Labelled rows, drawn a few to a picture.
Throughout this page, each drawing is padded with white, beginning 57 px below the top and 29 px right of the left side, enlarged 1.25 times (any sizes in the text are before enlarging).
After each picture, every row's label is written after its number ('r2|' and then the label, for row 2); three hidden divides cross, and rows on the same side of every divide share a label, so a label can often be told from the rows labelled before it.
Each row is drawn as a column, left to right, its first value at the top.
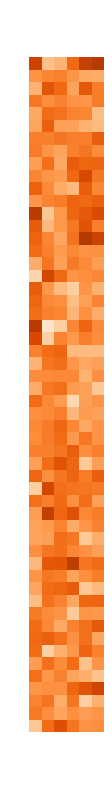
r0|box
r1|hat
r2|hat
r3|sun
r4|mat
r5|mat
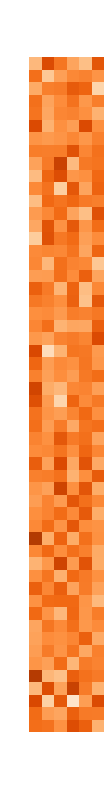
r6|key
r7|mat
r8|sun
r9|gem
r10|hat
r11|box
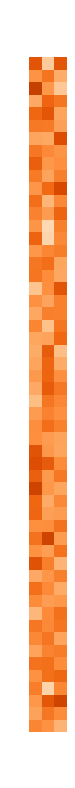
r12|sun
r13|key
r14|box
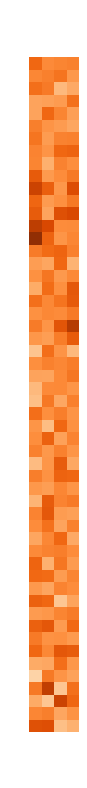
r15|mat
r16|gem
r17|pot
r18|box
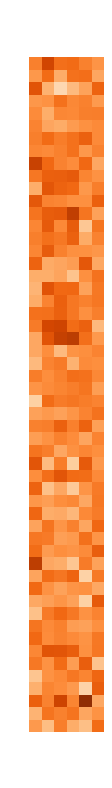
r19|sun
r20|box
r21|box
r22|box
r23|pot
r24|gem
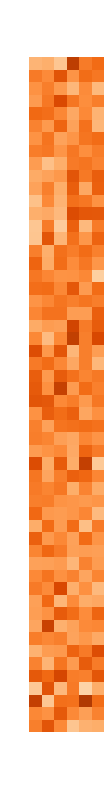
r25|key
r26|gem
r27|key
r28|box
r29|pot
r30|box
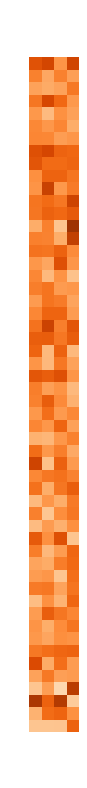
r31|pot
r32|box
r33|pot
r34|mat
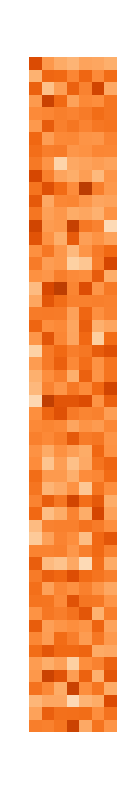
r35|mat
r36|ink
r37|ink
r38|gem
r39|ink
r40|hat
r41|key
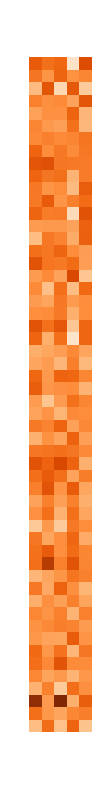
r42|pot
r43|sun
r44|pot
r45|hat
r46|box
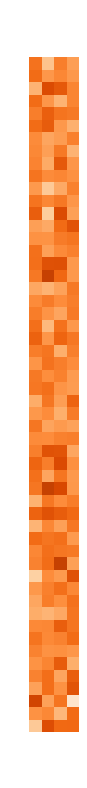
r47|pot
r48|hat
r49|sun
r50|gem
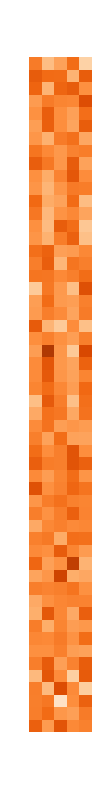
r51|sun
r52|key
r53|gem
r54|sun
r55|key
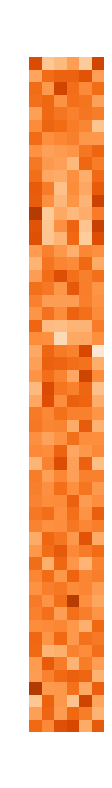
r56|mat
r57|key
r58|hat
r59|gem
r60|key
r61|mat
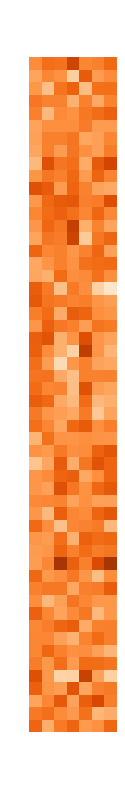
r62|ink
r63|box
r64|sun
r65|mat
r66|key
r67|sun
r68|sun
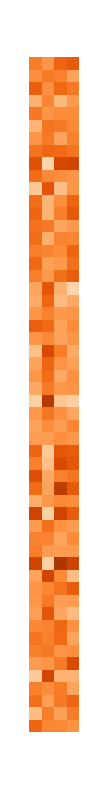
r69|sun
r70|ink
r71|sun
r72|sun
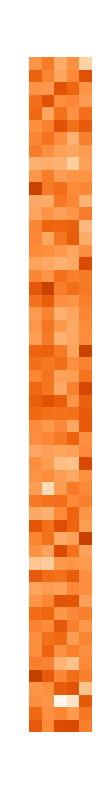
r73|ink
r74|ink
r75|gem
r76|gem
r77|key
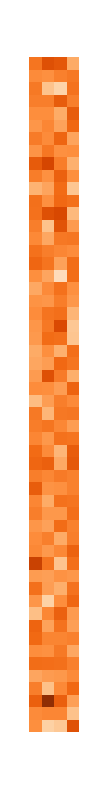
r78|sun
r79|pot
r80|box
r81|hat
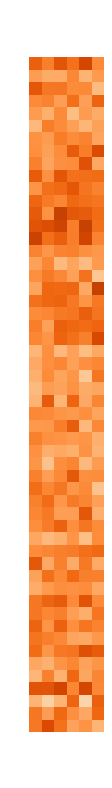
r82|mat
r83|gem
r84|mat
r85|box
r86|mat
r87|box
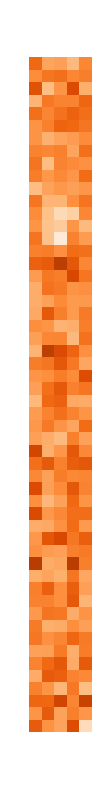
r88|sun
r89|key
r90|key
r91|hat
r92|pot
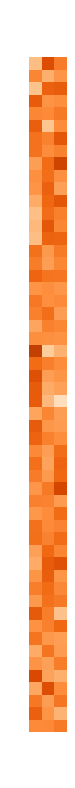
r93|key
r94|mat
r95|sun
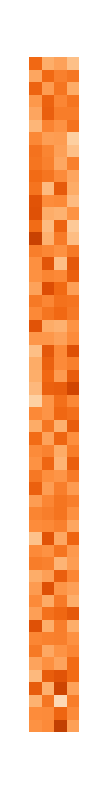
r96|mat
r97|key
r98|gem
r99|key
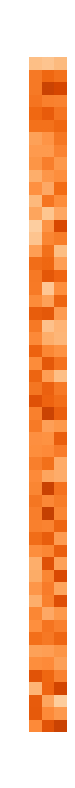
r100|key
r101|hat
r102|gem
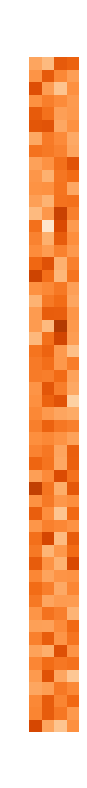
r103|hat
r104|key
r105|box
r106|sun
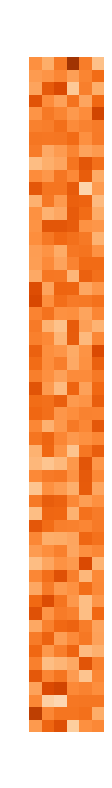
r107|ink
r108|gem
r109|gem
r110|box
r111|sun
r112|key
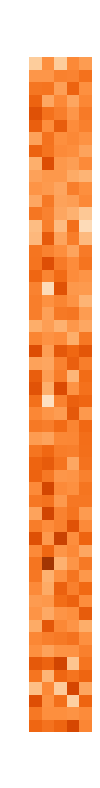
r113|key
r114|sun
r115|key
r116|gem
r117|key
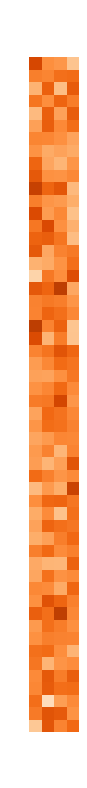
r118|box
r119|gem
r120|ink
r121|hat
